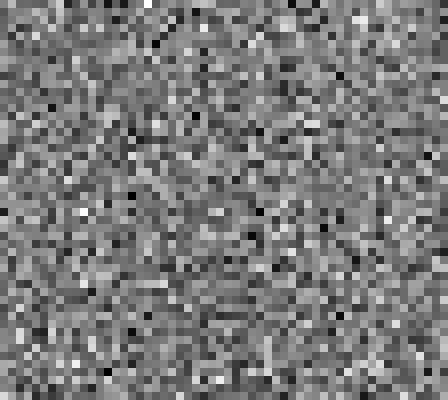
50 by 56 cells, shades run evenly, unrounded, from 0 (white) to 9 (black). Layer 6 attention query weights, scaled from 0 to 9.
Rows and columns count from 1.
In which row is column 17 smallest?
20
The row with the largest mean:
17
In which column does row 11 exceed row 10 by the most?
31
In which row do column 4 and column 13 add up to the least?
45
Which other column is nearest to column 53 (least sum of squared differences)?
35
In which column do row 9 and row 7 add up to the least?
24
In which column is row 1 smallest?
19
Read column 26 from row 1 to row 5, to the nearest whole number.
2 5 5 1 4
